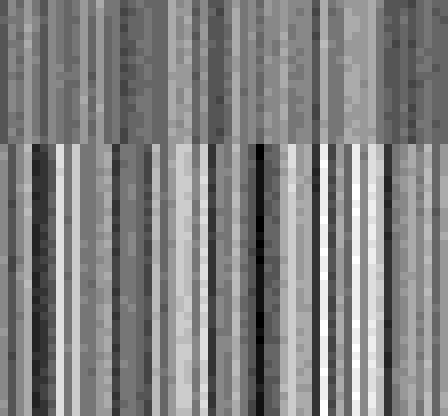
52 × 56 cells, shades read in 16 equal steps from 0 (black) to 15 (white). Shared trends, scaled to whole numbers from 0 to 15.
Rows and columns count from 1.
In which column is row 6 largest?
41
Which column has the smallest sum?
33
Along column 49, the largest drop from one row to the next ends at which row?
19
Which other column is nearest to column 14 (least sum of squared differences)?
56
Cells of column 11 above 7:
22
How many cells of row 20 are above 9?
17
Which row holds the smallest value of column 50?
6
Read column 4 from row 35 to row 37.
10 11 10
